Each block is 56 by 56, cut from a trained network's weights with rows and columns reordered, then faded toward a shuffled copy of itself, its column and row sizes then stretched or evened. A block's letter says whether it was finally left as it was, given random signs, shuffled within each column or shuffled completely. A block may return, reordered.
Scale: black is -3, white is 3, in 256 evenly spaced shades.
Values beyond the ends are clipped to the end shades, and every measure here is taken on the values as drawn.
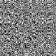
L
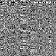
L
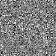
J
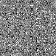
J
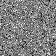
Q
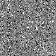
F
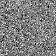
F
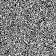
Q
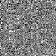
L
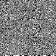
J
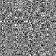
L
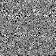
J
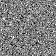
Q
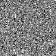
F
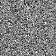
F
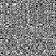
L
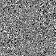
F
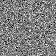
Q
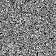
Q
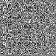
L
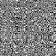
L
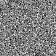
Q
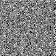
F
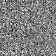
J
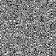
L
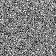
Q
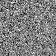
Q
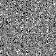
F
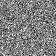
Q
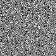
F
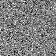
Q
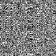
L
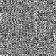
L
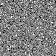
Q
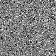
Q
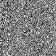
F
